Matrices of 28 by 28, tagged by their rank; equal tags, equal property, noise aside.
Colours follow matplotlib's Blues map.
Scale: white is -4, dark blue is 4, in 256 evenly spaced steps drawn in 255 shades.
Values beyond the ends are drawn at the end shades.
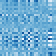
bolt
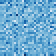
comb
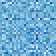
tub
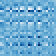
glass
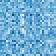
tub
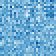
comb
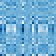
glass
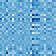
bolt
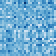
tub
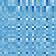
glass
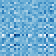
glass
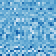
comb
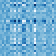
glass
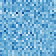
comb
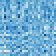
comb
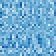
comb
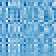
bolt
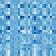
bolt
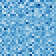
comb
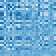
bolt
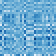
bolt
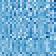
tub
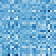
bolt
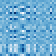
glass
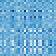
glass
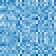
bolt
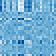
glass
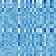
glass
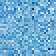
comb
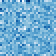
comb
